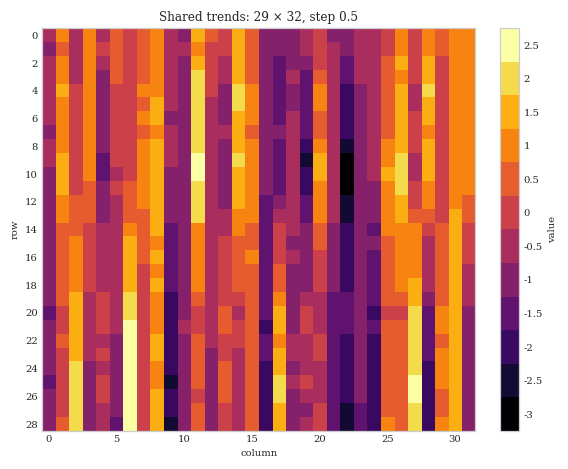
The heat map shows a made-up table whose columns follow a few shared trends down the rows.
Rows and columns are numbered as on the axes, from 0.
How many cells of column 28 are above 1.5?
1
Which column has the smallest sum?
22
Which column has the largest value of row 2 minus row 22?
28
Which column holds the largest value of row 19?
6
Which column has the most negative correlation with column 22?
25
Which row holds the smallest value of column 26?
20
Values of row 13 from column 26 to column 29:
1.5 0.5 0.5 0
